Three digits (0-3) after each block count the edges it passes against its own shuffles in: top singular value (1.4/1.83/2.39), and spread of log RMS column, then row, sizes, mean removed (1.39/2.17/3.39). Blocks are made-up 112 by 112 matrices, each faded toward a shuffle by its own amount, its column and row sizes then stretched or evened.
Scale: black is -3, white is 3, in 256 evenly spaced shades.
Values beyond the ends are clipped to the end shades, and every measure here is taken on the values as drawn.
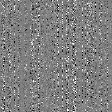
1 3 0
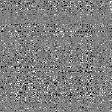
1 2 3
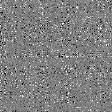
1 2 2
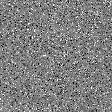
1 0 0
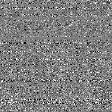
0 1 3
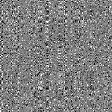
3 2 1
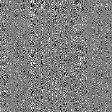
1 3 1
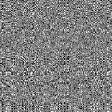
3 2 2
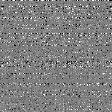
0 1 3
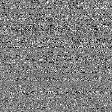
0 0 3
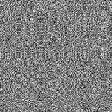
3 0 0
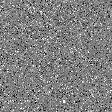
0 0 1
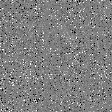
0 2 1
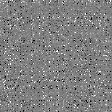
1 2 2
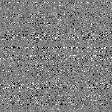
0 2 3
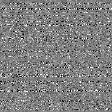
0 1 3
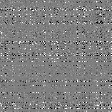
2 2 3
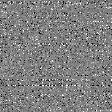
2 1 2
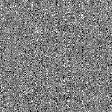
2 2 0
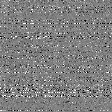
0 0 3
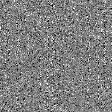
0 2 0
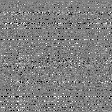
1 1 3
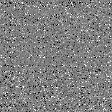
0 1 2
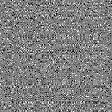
3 0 1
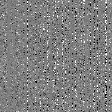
0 3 0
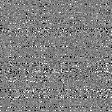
1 2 3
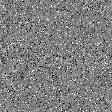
1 0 1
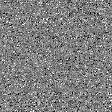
0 0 2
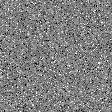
0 0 0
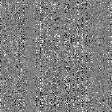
0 3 2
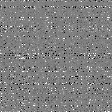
0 2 3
